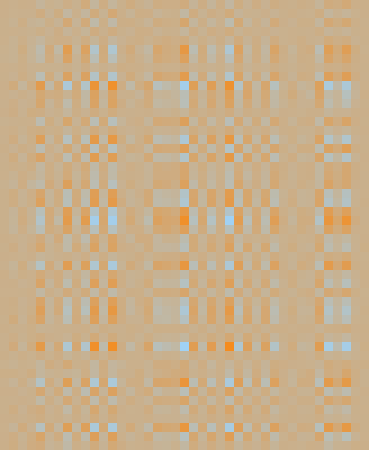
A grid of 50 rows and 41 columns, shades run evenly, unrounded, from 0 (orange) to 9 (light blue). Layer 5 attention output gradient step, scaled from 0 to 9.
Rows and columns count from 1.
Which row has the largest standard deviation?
39
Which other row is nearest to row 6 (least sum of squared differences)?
9
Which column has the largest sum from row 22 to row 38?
21
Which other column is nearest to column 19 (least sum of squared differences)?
12
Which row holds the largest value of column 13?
25
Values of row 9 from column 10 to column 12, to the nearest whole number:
3 7 4
